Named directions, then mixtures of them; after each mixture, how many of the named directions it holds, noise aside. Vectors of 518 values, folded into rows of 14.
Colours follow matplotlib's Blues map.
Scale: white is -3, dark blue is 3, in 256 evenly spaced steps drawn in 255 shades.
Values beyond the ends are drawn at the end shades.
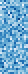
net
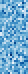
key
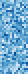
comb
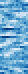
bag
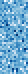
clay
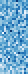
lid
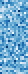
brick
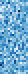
three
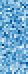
two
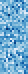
four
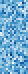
one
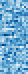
two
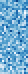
one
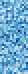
two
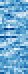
one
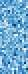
three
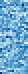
four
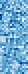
four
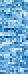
three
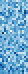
one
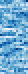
two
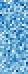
four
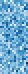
three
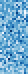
two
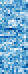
three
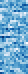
two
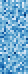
three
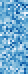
four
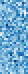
four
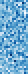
three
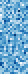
four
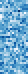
three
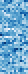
three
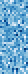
two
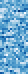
three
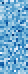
four
